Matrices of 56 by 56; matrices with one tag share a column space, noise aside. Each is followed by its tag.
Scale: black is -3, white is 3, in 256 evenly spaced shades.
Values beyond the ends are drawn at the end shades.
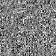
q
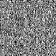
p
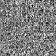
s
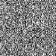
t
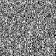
q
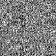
t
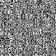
p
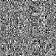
t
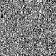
p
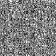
p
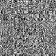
p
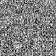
q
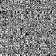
p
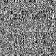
p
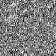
s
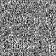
q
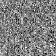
q
